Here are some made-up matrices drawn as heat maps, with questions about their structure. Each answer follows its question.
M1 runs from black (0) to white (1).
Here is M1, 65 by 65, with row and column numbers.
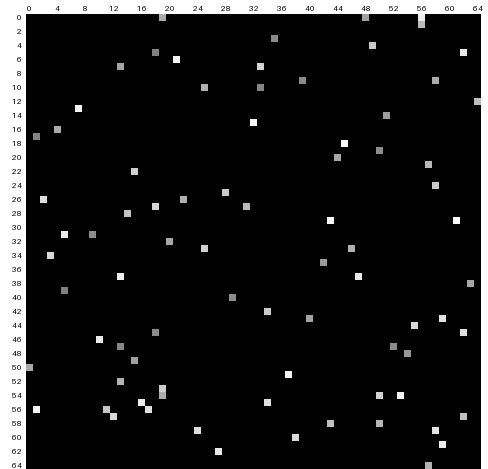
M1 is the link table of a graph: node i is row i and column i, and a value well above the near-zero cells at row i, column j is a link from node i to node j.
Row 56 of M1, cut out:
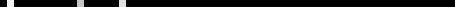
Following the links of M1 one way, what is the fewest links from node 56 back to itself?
2
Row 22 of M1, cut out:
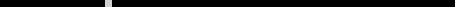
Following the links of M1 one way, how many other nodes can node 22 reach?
12
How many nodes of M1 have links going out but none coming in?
3
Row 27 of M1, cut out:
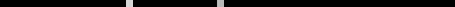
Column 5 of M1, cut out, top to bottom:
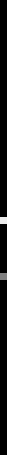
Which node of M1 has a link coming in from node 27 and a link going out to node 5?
node 31
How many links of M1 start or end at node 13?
5
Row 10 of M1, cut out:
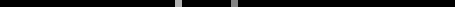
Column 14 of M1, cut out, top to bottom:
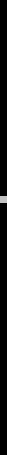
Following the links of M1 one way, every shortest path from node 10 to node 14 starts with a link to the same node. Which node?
node 25
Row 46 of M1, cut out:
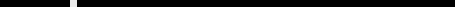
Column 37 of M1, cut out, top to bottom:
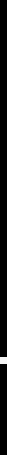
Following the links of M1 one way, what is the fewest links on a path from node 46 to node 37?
6
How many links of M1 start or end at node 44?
2
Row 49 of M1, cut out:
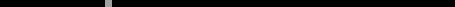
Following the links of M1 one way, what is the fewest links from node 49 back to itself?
8
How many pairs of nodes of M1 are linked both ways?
3
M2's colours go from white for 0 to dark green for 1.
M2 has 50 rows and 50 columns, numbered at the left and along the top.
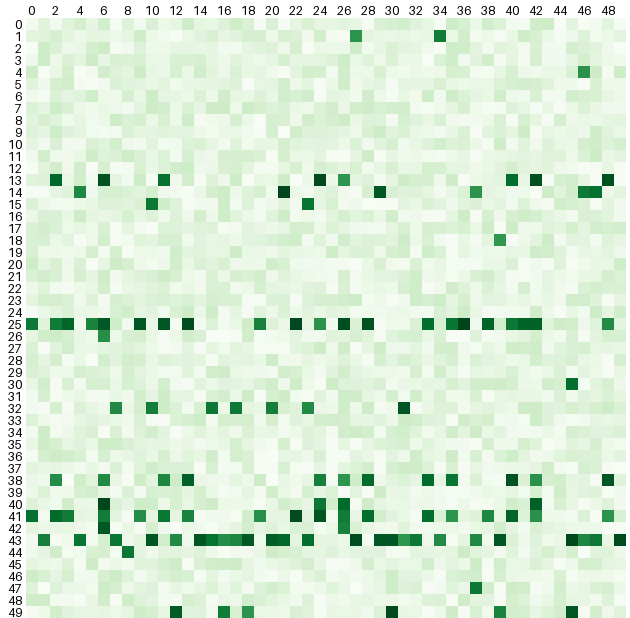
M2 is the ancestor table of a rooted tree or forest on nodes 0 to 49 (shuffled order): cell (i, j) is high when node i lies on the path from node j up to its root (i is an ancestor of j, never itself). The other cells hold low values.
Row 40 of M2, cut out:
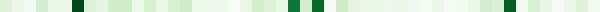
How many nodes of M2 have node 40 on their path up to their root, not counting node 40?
4
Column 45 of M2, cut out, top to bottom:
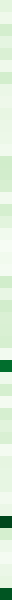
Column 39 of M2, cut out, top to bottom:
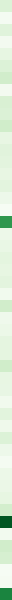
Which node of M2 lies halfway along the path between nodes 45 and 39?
49
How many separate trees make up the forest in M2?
3
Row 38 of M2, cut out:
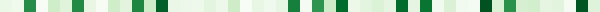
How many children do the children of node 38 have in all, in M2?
4
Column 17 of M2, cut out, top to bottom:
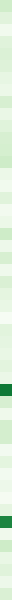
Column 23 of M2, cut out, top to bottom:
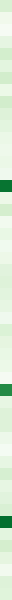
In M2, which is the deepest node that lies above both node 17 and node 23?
32
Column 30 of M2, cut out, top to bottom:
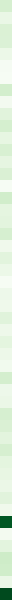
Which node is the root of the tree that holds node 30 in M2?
43
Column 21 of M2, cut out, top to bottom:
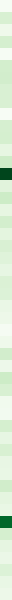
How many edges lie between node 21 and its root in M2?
2
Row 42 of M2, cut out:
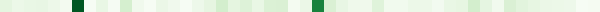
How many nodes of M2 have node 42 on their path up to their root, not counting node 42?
2
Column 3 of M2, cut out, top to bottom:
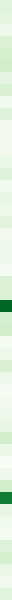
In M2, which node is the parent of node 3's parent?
25
